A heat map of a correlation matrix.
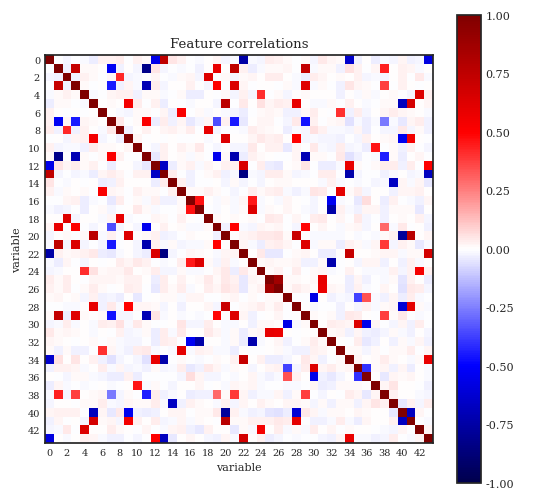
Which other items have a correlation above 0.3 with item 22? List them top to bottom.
12, 34, 43
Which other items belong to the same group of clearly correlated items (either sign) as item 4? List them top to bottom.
24, 42
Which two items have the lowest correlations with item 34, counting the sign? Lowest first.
13, 0
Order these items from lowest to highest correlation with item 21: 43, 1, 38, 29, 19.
43, 38, 19, 29, 1
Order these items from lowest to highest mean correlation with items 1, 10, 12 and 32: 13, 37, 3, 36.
13, 36, 37, 3
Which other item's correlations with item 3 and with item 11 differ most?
1
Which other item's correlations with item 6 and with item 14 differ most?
39
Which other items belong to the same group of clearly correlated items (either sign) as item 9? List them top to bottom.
5, 20, 28, 40, 41
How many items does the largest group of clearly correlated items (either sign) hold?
8
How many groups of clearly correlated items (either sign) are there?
11
